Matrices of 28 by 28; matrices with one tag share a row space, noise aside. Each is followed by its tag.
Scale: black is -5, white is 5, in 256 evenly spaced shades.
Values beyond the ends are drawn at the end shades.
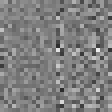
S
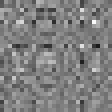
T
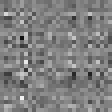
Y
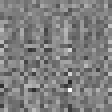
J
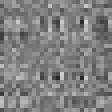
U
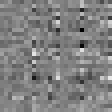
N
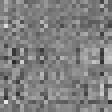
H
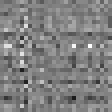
Y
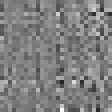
S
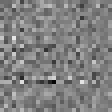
T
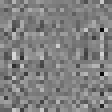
H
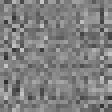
H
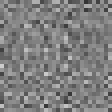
J
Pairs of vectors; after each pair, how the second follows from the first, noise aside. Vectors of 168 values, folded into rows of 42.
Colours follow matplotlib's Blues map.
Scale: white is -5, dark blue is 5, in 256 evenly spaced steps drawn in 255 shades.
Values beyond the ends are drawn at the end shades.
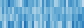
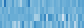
wrapped around, partly zeroed.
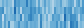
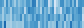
wrapped around, negated.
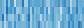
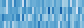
sign-scrambled.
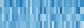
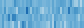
wrapped around, partly zeroed.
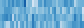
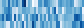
scaled up.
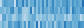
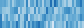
shuffled.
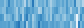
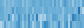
wrapped around, partly zeroed.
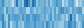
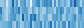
shuffled.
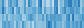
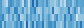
shuffled.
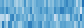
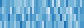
shuffled.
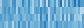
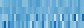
wrapped around, partly zeroed.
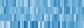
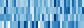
scaled up.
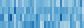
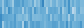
reversed, negated, shrunk.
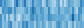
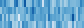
copied.
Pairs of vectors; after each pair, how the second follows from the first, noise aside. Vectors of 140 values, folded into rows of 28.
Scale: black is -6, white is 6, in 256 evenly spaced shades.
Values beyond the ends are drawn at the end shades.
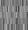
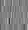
reversed, partly zeroed.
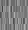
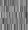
wrapped around, negated.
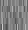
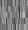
wrapped around, negated.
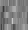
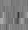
wrapped around, partly zeroed.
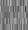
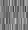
copied.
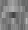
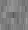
shrunk.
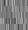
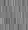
shrunk.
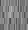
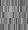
copied.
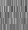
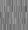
shrunk.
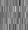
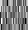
wrapped around, negated, scaled up.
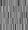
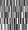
wrapped around, negated, scaled up.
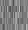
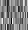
wrapped around, negated, scaled up.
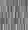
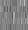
reversed, partly zeroed.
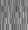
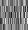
wrapped around, negated, scaled up.
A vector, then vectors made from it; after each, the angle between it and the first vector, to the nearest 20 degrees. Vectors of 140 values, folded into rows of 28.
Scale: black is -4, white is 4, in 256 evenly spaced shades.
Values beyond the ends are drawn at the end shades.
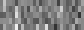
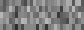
140 degrees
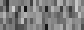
120 degrees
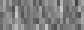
40 degrees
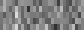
20 degrees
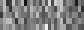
60 degrees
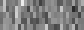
40 degrees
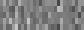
40 degrees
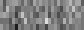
140 degrees
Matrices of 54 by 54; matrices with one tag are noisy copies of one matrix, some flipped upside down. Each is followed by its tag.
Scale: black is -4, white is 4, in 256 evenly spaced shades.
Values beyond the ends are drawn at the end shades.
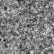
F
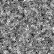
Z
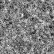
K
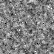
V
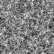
K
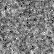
F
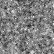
F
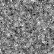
V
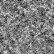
Z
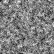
Z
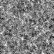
K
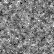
Z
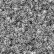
V
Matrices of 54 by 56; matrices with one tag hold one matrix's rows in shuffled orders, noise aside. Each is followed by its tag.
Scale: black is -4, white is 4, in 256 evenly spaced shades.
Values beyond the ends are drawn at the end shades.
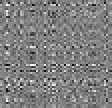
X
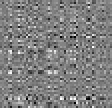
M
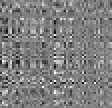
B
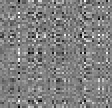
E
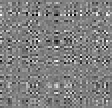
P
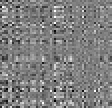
B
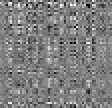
M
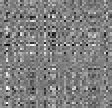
X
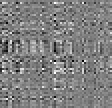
B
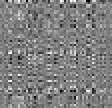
M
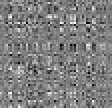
M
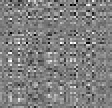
M
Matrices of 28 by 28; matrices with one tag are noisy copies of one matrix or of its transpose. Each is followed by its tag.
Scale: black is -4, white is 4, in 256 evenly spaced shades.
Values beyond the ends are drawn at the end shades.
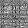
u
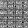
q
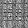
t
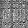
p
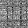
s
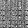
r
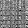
r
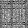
p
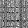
s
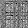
u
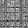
s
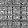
s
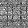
s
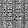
t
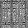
p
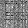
u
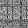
s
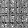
q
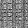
t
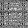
p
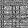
u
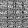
q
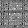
p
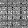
s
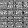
q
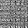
r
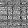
s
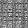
t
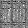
p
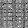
t
